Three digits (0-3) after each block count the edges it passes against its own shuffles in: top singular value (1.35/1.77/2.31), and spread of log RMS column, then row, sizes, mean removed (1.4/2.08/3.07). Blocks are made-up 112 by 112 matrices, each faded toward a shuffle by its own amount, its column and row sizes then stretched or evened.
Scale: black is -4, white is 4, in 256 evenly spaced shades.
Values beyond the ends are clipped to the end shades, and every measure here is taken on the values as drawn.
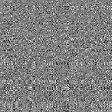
3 2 2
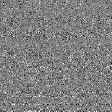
2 1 2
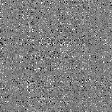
2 2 2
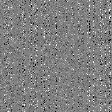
0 3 0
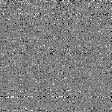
2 1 3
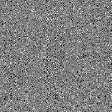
2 2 0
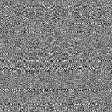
3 0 3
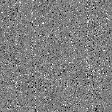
0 2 0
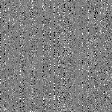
1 3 0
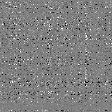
0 2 3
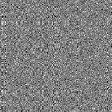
3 2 0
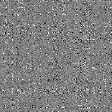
0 2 2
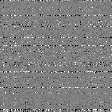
3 1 3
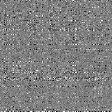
2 2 3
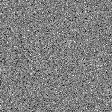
1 0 0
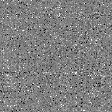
2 1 1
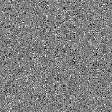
2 2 0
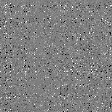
0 2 2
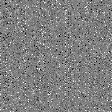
2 2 0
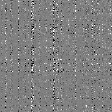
1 3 2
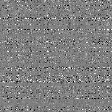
1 2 3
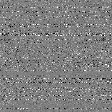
1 0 3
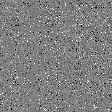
0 2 1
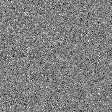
0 1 0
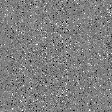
0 2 0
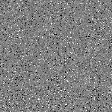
1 1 1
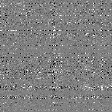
1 2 3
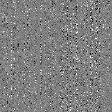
0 3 0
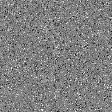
1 1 0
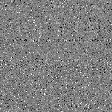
2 0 1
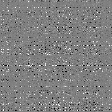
2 2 3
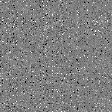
0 2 1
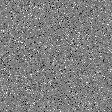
0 0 0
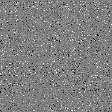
0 1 2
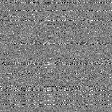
3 0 3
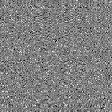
3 0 1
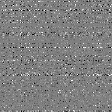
2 1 3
